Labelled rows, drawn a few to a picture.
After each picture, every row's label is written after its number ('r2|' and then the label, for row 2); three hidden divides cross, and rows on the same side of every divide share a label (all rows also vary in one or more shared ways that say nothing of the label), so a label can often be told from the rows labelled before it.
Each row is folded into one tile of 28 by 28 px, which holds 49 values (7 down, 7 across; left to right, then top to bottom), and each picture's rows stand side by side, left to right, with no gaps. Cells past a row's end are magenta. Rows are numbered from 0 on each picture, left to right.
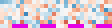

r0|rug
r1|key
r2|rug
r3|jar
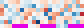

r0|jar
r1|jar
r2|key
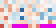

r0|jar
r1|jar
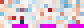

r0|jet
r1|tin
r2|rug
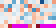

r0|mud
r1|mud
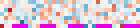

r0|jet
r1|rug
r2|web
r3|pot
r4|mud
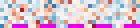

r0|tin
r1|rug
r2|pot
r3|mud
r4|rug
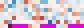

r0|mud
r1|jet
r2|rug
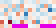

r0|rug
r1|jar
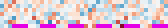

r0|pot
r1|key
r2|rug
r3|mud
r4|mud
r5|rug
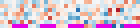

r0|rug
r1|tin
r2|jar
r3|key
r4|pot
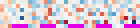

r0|jar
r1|rug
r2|tin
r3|rug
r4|jet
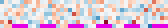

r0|rug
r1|key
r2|rug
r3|web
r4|web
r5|pot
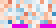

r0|key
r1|rug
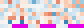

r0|jet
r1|rug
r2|key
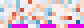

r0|tin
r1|key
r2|jet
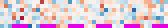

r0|tin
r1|pot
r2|mud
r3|jar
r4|jar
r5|key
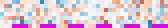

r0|jet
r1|jet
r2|rug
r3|rug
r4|key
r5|key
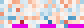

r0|web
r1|key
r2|pot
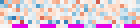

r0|web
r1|jet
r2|key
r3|pot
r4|web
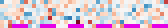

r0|rug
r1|tin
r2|web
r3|mud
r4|jar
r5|mud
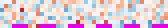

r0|tin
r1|mud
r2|web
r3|rug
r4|key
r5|key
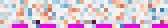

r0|rug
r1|tin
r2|rug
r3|tin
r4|key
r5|web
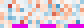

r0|web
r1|key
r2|key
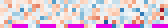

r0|jar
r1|pot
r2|mud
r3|jet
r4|web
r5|tin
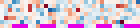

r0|jet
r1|jar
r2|tin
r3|web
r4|pot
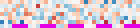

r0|key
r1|web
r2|rug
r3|rug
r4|web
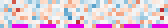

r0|pot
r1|rug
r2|web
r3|mud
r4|mud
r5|tin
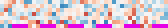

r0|pot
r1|rug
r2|mud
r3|key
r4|rug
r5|mud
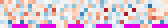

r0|key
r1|key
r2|rug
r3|tin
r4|tin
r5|jet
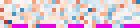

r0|jar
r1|pot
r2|key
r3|rug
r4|pot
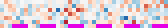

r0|key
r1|tin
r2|tin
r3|jar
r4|web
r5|pot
